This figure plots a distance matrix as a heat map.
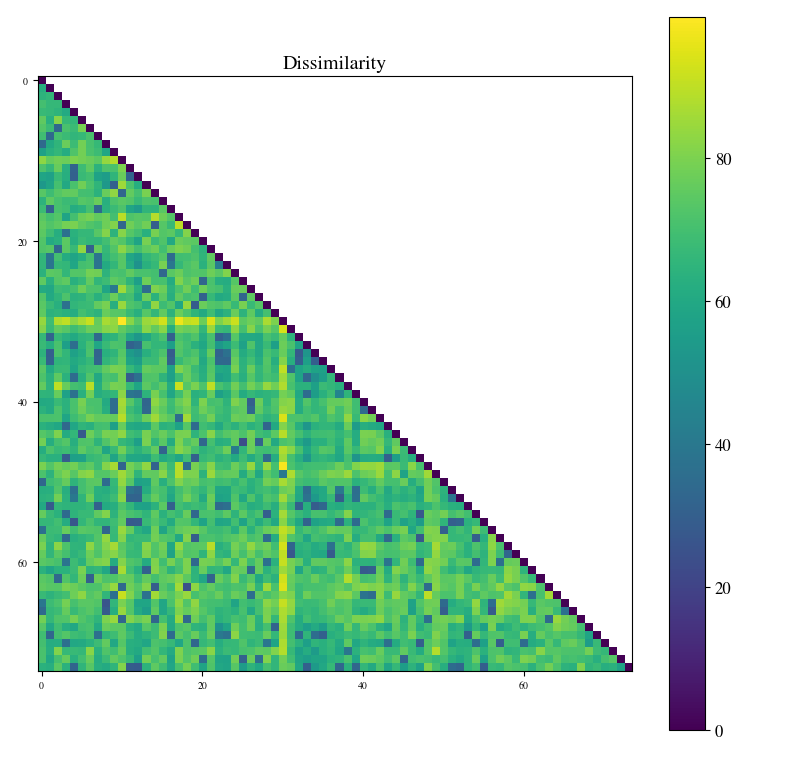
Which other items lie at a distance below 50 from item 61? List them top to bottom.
9, 13, 26, 40, 41, 64
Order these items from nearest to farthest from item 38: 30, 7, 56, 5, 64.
7, 5, 56, 64, 30
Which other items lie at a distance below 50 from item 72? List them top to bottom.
20, 25, 27, 45
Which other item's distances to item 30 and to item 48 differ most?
10
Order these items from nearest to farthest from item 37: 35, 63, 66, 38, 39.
39, 35, 38, 66, 63
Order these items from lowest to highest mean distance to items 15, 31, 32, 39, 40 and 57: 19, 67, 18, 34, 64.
34, 19, 64, 67, 18
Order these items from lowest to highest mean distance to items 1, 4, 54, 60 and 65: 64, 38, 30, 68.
68, 64, 38, 30
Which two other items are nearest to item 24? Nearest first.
15, 46
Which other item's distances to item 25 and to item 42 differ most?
45
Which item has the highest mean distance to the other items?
30
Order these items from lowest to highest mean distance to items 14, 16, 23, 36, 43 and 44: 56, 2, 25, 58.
58, 25, 2, 56
